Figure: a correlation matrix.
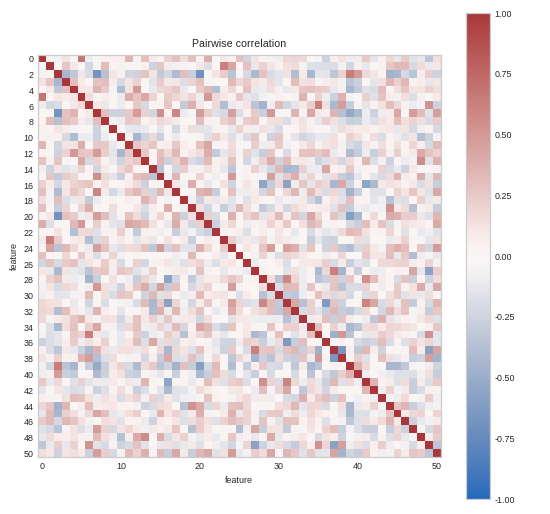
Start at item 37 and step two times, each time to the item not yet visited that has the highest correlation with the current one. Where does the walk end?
47
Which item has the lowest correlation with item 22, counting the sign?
4
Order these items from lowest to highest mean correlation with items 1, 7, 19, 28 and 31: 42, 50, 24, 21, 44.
21, 42, 50, 44, 24
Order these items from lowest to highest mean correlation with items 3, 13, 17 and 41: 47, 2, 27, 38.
38, 2, 47, 27
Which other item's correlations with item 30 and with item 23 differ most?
6
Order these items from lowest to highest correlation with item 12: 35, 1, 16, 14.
1, 14, 16, 35
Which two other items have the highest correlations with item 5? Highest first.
0, 21
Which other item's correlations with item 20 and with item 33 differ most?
2
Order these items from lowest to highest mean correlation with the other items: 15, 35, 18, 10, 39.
39, 10, 18, 35, 15
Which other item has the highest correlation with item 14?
36
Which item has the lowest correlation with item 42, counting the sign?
16
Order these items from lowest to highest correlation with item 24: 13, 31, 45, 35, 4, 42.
35, 42, 4, 13, 45, 31
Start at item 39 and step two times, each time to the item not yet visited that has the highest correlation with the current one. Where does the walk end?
40
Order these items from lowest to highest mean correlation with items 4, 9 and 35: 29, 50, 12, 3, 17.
50, 29, 17, 3, 12
